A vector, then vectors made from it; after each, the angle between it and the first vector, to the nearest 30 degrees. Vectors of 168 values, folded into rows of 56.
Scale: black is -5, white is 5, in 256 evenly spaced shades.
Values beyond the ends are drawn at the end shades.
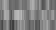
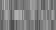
30 degrees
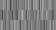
90 degrees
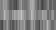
30 degrees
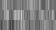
30 degrees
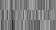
60 degrees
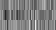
120 degrees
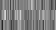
60 degrees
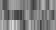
150 degrees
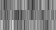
150 degrees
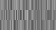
90 degrees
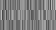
90 degrees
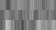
90 degrees
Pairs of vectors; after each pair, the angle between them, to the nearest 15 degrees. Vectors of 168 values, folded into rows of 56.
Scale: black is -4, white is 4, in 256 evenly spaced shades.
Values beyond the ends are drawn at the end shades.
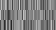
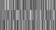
90 degrees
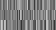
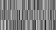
30 degrees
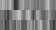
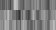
165 degrees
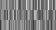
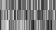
30 degrees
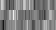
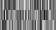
60 degrees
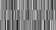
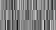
15 degrees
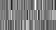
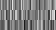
90 degrees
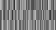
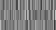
105 degrees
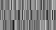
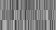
120 degrees
